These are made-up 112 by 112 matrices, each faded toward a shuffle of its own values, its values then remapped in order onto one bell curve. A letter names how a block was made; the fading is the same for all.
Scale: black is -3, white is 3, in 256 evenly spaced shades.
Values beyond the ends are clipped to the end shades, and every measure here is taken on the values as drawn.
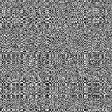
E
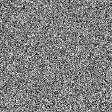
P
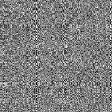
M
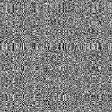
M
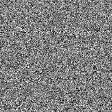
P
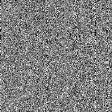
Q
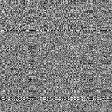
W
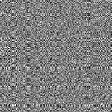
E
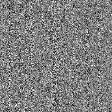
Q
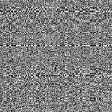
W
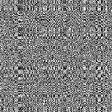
E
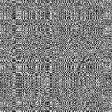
E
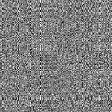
M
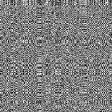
E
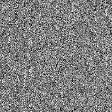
Q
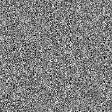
Q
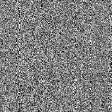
Q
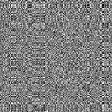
E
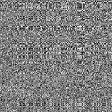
W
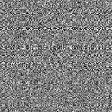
W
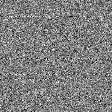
P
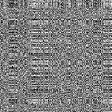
E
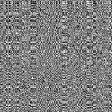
E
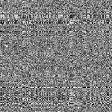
W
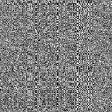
M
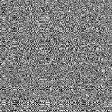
W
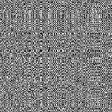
E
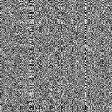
M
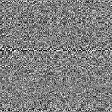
W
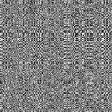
E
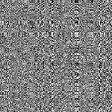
M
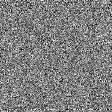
P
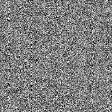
Q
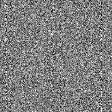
Q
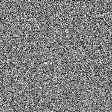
P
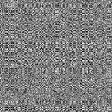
E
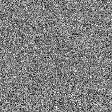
P
